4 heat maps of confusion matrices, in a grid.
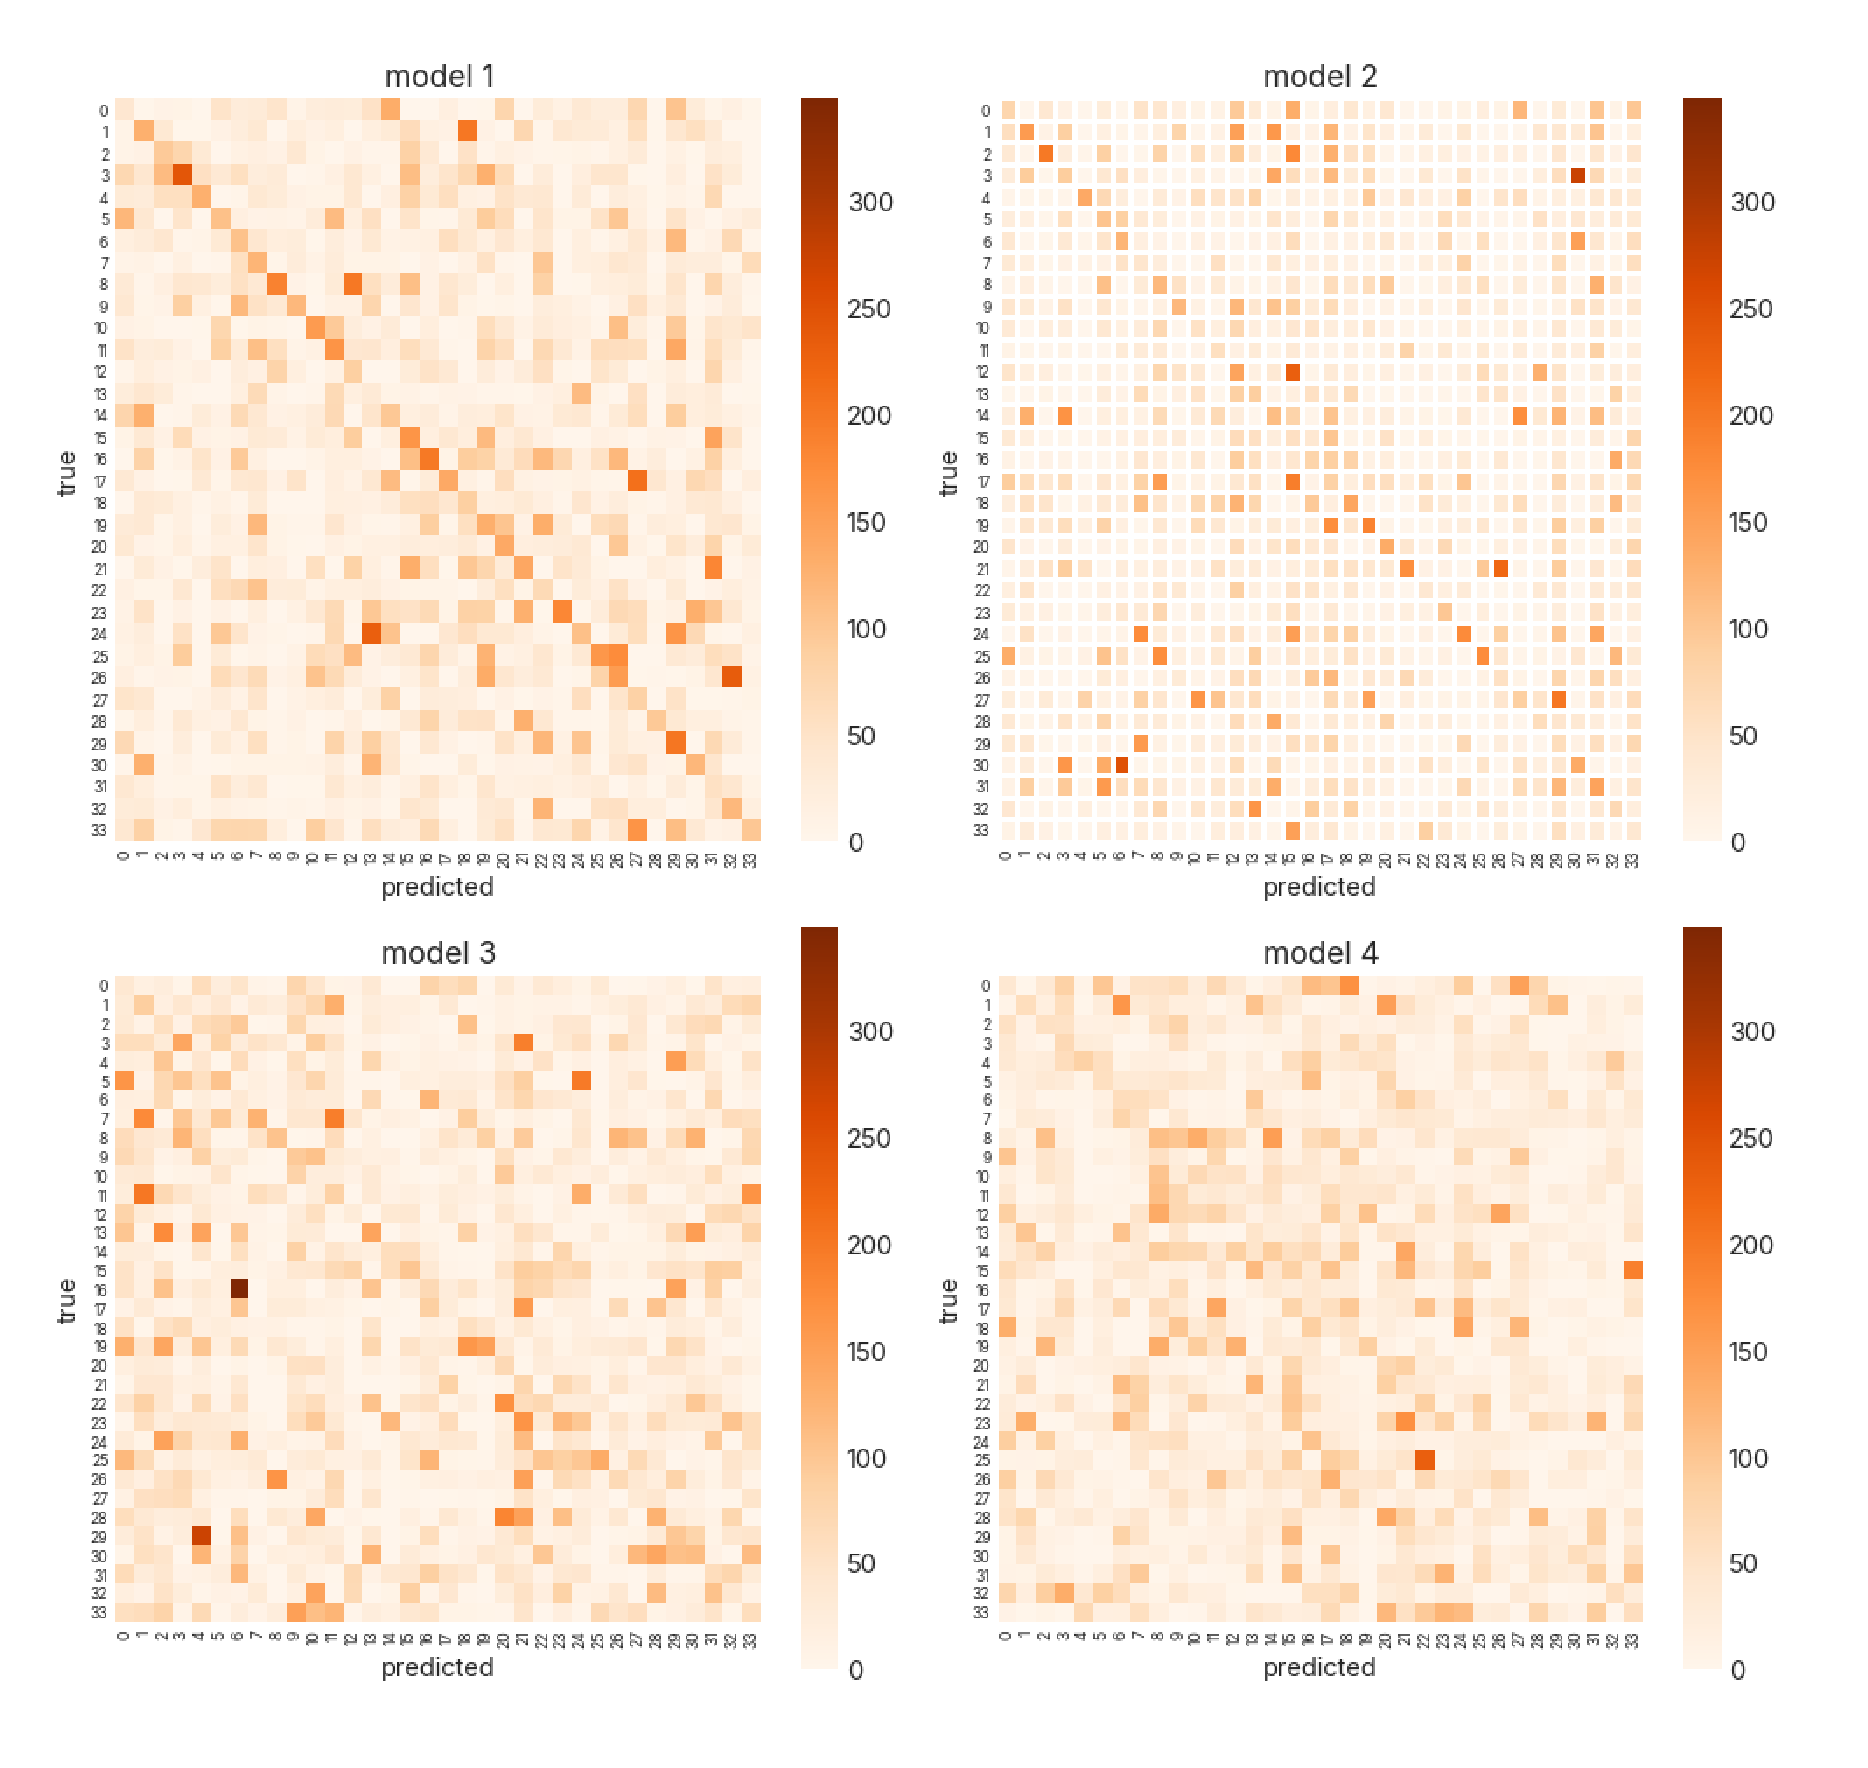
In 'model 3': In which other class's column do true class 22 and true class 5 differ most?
24
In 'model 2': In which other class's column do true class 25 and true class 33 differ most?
8
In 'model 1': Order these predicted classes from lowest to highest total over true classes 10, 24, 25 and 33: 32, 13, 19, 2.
2, 32, 19, 13
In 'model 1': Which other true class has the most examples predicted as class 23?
16
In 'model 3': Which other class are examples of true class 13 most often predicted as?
2
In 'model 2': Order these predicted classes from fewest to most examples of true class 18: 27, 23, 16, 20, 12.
20, 23, 27, 16, 12
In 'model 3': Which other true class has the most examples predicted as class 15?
32
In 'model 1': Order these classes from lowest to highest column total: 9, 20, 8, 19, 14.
9, 8, 14, 20, 19
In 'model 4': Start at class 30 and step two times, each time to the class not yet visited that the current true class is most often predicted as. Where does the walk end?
11
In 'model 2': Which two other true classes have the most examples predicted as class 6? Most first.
30, 5
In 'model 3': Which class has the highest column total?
21
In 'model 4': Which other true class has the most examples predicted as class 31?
23
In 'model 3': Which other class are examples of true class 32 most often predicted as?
10
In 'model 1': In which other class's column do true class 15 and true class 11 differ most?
29
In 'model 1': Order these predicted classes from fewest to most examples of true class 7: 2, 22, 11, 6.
2, 11, 6, 22
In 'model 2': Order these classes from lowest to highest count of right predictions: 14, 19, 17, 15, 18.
15, 17, 14, 18, 19
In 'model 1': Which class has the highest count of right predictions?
3
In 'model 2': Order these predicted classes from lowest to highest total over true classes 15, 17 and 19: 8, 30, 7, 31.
30, 7, 31, 8
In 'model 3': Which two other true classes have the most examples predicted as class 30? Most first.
13, 8
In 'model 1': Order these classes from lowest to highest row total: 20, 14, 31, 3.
31, 20, 14, 3
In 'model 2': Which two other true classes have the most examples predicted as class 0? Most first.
25, 17
